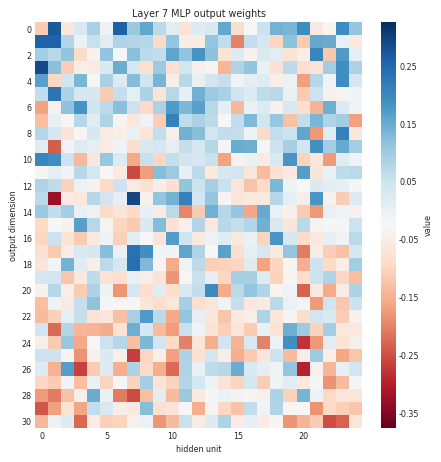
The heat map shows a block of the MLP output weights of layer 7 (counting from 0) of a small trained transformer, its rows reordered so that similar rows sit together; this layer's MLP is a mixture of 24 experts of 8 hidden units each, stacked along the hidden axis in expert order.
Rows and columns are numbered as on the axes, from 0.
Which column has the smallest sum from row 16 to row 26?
20
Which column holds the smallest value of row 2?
22
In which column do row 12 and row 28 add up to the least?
7
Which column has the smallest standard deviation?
4
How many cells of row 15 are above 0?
12
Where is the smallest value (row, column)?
13, 1
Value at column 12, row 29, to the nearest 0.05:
-0.15
